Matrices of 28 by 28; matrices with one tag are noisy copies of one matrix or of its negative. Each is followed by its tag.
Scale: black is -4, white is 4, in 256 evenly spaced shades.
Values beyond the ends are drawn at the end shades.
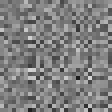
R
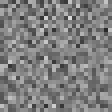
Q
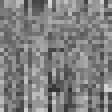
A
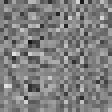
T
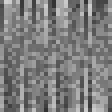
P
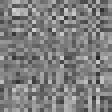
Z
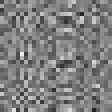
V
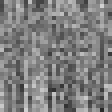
A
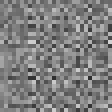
R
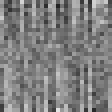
P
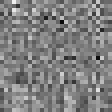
Z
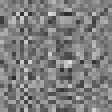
V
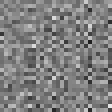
R
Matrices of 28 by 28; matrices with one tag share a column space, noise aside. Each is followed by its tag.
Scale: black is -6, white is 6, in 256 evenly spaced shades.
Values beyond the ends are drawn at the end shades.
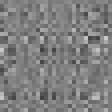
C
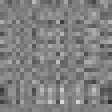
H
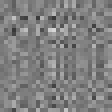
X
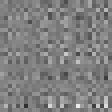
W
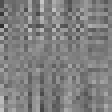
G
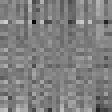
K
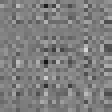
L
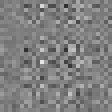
L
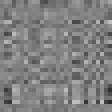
H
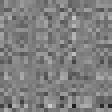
W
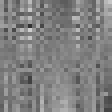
G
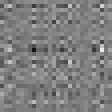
L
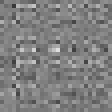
L
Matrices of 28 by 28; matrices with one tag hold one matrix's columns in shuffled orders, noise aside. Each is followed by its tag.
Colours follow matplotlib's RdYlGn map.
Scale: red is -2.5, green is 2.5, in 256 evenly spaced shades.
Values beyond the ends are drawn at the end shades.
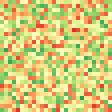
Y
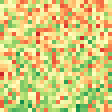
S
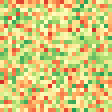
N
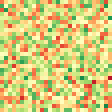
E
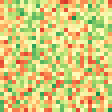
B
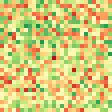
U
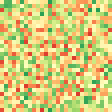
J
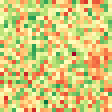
B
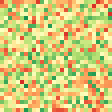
N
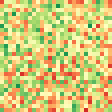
B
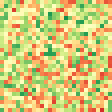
B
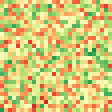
Y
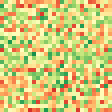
N
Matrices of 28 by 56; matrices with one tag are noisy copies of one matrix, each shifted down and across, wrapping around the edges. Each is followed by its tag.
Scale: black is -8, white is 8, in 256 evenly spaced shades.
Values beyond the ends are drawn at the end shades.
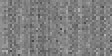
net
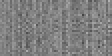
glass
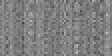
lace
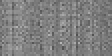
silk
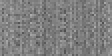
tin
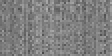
tin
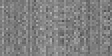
tin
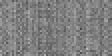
net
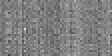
silk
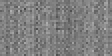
net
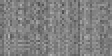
lace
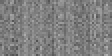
lace
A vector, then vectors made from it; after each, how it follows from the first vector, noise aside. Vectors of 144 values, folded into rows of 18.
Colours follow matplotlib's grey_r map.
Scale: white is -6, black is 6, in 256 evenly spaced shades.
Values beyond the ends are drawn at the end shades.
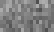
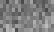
reversed.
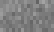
shrunk.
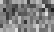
wrapped around, negated, scaled up.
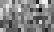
scaled up.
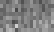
reversed.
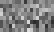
wrapped around, negated, scaled up.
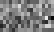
wrapped around, negated, scaled up.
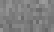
shrunk.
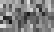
wrapped around, negated, scaled up.
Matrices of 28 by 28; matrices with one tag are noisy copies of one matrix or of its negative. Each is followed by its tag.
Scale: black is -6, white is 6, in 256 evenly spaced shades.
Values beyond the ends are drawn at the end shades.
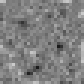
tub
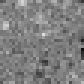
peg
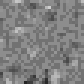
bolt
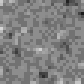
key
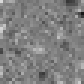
key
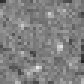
tub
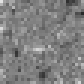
key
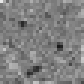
tub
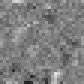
bolt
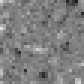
key
